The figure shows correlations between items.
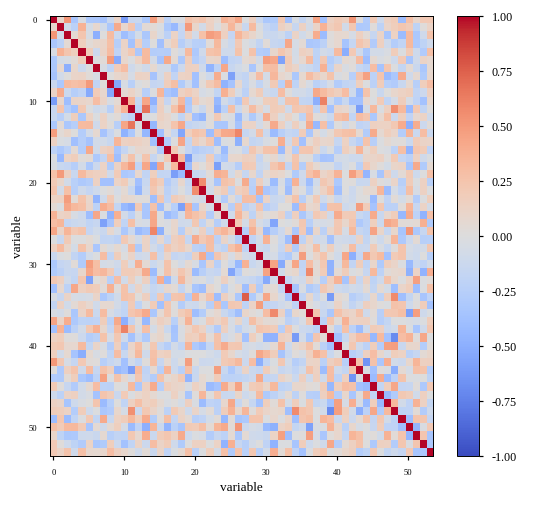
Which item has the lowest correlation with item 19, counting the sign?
17
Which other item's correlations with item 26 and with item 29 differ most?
42
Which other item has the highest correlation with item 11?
13
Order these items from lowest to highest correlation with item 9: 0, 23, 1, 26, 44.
23, 26, 0, 44, 1
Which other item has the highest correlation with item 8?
5
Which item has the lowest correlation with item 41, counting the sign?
4
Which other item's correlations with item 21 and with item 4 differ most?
20
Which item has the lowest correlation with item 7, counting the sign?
25
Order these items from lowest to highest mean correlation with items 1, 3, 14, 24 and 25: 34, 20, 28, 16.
16, 34, 28, 20
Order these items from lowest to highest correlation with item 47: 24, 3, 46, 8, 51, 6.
46, 8, 3, 24, 6, 51
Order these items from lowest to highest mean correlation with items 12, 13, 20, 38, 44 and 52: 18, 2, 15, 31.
2, 31, 18, 15
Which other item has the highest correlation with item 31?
36
